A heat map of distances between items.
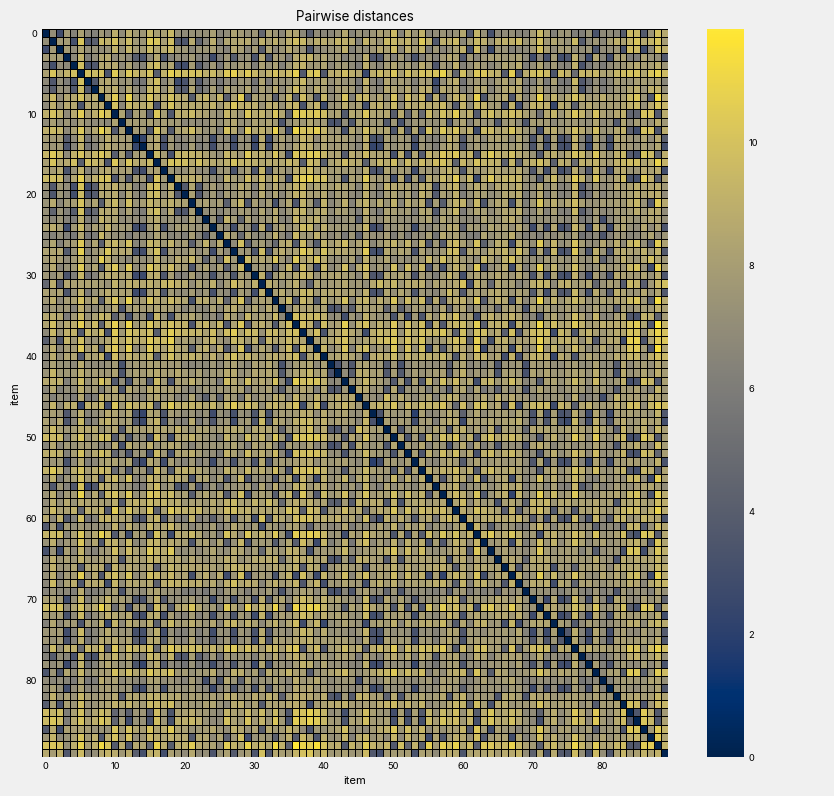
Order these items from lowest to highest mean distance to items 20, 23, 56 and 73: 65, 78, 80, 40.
80, 78, 40, 65
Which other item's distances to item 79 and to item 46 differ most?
5
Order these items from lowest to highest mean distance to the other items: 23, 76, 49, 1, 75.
75, 23, 49, 1, 76
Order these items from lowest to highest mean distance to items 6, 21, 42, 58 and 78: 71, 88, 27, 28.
27, 28, 71, 88
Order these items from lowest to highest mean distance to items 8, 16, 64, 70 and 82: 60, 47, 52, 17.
47, 17, 60, 52
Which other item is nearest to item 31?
61
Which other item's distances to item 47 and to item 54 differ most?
53
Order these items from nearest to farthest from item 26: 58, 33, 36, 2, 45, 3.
36, 33, 2, 3, 45, 58
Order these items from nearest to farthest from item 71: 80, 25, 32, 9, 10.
10, 25, 80, 32, 9
